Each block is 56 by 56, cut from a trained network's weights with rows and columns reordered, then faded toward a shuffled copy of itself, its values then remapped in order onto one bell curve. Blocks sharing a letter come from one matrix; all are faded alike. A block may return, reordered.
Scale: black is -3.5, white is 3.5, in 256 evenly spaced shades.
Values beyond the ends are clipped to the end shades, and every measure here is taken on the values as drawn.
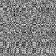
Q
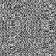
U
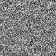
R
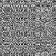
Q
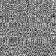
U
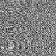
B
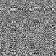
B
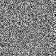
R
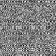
Q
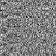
B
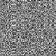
B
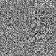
R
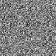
R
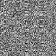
R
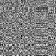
Q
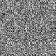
R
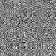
B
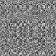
B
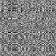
Q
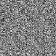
R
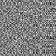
B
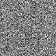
R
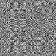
B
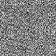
R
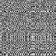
Q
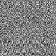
B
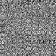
R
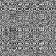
Q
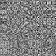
U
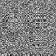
B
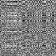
Q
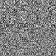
R
